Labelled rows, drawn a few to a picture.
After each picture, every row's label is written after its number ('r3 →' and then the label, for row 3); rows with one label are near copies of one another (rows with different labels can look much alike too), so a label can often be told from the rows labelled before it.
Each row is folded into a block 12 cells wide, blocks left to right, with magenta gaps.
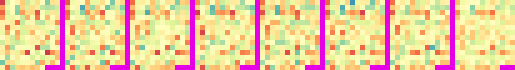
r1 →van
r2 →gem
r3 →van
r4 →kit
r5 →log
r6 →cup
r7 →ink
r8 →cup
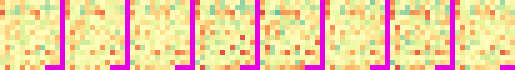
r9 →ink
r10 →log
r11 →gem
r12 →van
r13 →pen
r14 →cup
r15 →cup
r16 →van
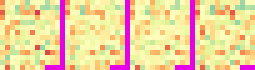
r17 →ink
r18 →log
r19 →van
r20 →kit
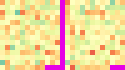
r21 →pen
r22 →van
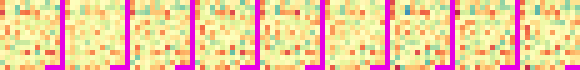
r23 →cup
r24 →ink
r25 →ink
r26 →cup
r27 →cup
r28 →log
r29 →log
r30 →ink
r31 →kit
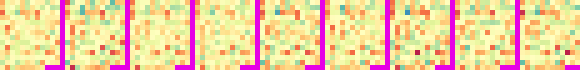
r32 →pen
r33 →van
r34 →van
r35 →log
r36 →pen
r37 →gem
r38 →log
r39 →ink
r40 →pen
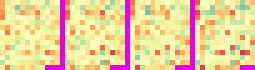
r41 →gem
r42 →cup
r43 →log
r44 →van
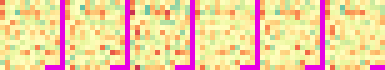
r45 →pen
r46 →gem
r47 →kit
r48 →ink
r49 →pen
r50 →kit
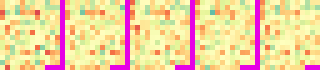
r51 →ink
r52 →cup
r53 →kit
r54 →pen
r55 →gem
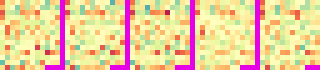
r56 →gem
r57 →van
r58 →cup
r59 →kit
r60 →ink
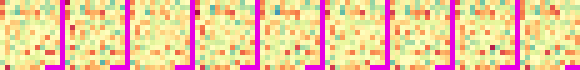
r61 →van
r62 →gem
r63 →pen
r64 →kit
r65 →log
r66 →kit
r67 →cup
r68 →cup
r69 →log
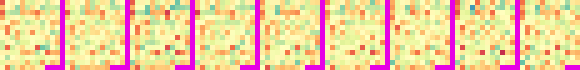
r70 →ink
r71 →pen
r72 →van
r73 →ink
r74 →log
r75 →van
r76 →gem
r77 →gem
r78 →gem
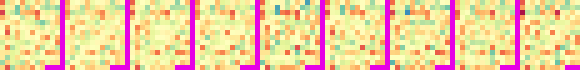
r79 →kit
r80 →ink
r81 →van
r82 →ink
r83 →cup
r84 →kit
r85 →pen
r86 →cup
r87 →ink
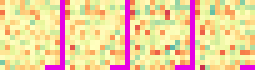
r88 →pen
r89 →ink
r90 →ink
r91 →log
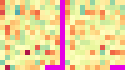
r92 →log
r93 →cup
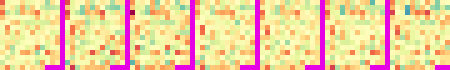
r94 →ink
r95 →van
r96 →pen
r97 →kit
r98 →kit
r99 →kit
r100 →kit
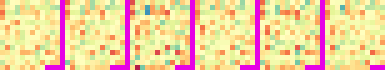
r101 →ink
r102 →van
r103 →log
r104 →gem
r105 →cup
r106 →gem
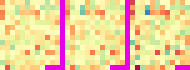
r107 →van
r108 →log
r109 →log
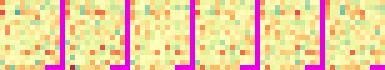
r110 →pen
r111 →log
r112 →gem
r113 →pen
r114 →ink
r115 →log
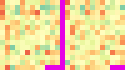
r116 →log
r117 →gem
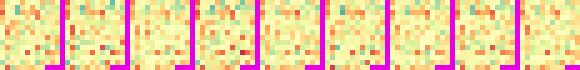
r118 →log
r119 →gem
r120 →van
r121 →van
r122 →cup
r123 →log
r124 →cup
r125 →cup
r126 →log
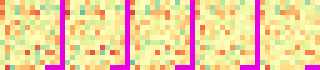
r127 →log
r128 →ink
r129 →cup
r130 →gem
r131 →cup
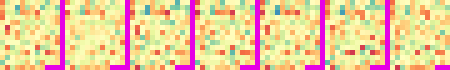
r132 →gem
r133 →pen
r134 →kit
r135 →cup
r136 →kit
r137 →van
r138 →log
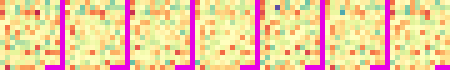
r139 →cup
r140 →kit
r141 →pen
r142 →van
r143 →gem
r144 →log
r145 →ink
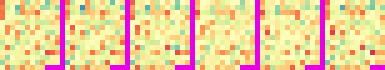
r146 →gem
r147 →gem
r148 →gem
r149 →ink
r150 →kit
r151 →gem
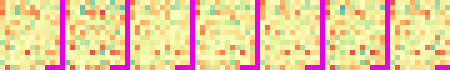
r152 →log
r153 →cup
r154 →gem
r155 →pen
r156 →gem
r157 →log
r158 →van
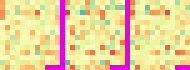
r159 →cup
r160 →pen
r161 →cup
